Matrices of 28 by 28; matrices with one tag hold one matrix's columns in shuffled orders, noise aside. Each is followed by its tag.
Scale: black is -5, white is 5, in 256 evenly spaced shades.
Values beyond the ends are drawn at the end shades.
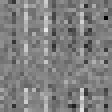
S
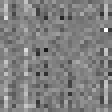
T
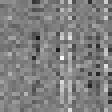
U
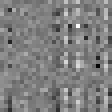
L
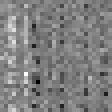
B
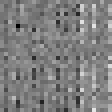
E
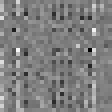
T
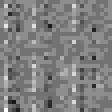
E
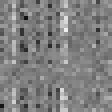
S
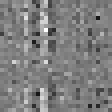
S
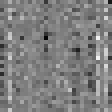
U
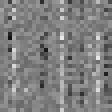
U
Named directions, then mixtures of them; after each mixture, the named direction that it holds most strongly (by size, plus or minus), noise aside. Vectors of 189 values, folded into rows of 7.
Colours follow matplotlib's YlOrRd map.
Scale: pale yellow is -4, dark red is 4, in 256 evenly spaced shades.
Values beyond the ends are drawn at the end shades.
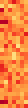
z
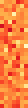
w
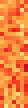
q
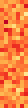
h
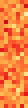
h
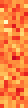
h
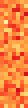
h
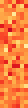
w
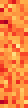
z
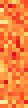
z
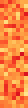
h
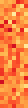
w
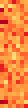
z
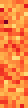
h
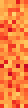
w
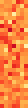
w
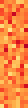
w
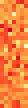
w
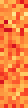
h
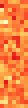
z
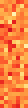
w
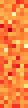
w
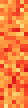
q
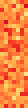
h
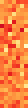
w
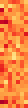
z
